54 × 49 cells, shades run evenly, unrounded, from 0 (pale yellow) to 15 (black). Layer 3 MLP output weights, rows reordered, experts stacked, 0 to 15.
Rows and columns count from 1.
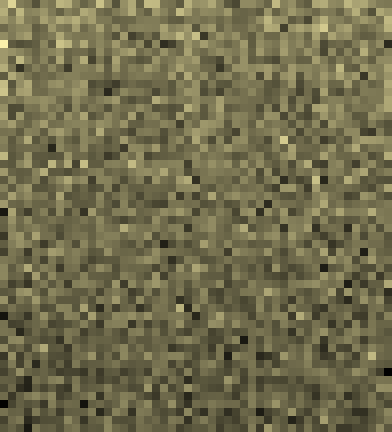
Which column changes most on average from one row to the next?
1
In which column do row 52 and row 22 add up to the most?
33
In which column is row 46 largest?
5
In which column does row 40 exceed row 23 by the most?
40
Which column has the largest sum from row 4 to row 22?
14
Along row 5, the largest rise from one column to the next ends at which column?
26
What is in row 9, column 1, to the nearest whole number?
4
